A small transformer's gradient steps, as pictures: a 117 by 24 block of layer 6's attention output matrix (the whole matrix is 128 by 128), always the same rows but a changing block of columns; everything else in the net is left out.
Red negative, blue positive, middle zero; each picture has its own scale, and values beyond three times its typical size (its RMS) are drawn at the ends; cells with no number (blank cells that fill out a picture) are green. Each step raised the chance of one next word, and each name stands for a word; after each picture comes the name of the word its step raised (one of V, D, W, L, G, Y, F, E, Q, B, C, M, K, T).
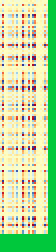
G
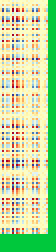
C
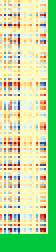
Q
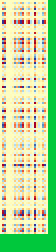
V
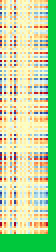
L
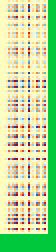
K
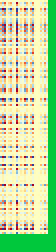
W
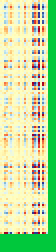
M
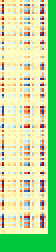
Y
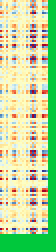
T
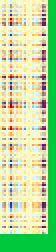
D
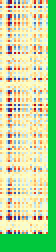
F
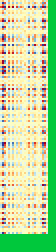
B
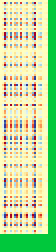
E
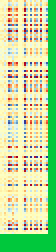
W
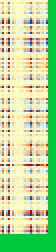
V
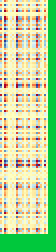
C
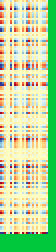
M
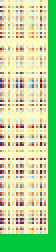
K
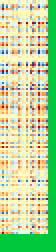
B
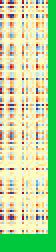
F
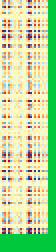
T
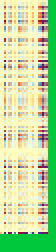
M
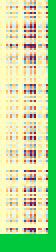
T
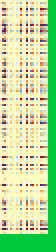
W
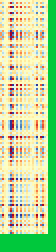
E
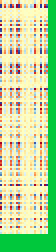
B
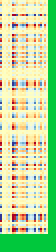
Q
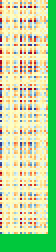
B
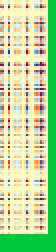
B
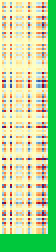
K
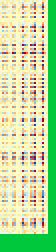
L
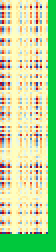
M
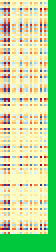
W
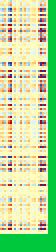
W
